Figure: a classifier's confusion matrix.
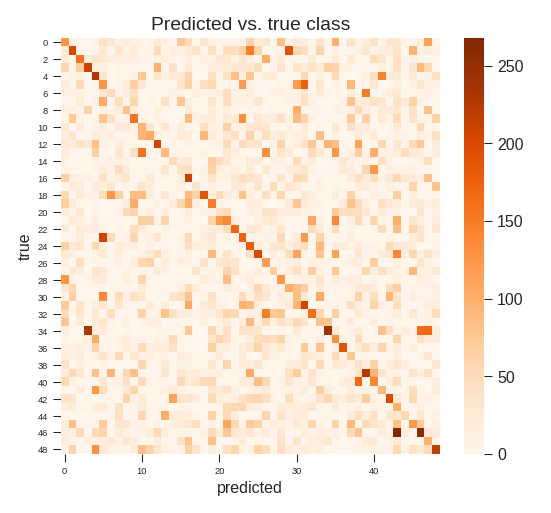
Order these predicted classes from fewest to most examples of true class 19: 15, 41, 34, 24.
34, 24, 41, 15
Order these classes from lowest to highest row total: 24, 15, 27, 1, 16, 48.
15, 27, 24, 16, 48, 1
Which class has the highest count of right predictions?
46
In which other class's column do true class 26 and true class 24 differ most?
33
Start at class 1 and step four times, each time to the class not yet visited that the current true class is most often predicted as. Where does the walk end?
31
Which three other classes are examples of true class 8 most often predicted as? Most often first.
30, 47, 3
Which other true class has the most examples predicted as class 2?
3
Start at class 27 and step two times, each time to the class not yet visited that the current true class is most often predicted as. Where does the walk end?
21
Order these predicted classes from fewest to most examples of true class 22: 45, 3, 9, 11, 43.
11, 3, 9, 45, 43
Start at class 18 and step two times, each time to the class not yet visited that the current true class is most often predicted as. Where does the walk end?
39
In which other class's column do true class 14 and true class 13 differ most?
10
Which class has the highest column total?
43
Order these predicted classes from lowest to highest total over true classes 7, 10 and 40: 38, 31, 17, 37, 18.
17, 31, 18, 37, 38
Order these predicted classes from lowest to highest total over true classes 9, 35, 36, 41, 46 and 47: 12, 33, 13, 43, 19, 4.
13, 12, 33, 19, 4, 43
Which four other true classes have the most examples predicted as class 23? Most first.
9, 5, 31, 18
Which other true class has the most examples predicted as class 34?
12
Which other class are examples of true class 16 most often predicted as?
47
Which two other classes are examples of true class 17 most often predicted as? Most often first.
48, 45
